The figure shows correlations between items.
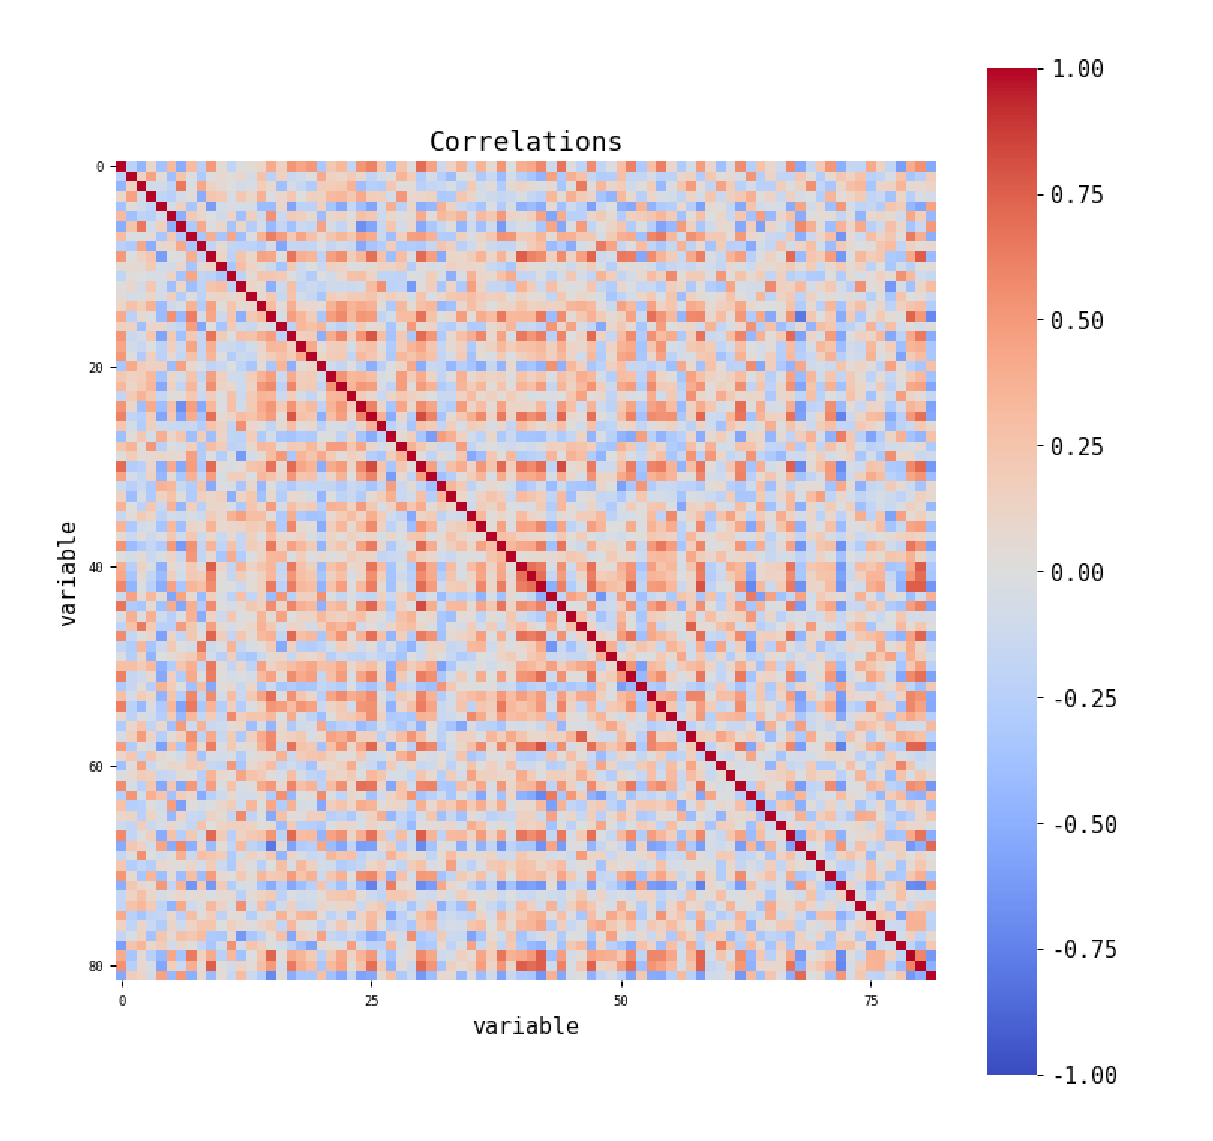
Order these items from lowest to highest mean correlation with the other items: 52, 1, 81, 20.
81, 52, 20, 1
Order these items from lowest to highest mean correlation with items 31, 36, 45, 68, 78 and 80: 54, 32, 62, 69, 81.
32, 81, 69, 54, 62
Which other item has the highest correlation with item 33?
70
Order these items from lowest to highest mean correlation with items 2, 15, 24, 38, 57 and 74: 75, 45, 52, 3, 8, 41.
52, 8, 75, 3, 45, 41
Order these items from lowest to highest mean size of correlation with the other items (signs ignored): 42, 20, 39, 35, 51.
39, 35, 20, 51, 42
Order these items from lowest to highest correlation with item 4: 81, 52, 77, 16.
16, 77, 52, 81
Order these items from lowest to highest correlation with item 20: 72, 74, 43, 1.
74, 72, 1, 43
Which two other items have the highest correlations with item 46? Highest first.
57, 2
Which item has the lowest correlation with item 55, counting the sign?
72
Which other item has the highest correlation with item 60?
78
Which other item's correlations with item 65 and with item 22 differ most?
15
